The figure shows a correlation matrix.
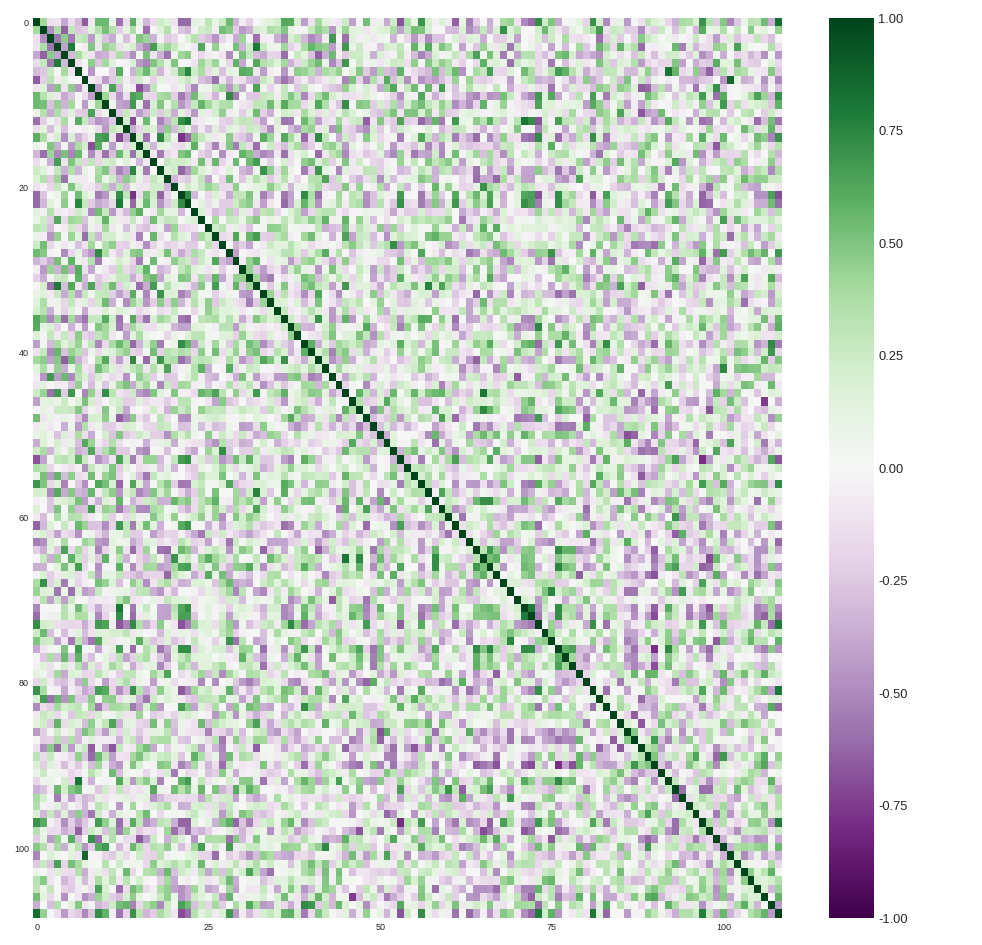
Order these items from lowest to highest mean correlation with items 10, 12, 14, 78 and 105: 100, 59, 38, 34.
59, 34, 38, 100
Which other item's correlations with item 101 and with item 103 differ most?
7
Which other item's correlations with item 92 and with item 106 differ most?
76
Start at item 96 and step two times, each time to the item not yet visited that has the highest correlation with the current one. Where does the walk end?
100
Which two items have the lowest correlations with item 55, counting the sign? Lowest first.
88, 16
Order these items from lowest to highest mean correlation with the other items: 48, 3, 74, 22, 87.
87, 48, 22, 74, 3
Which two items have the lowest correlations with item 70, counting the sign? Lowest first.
43, 48
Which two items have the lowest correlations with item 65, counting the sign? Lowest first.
98, 90
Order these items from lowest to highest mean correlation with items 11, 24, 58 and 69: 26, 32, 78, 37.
37, 32, 26, 78
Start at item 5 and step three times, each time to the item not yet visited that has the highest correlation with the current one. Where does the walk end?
57
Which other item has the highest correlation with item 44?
92
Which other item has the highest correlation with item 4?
64
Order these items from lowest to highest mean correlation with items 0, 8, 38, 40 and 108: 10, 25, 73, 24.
25, 24, 73, 10
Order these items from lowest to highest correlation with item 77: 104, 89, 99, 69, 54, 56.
56, 99, 104, 54, 89, 69
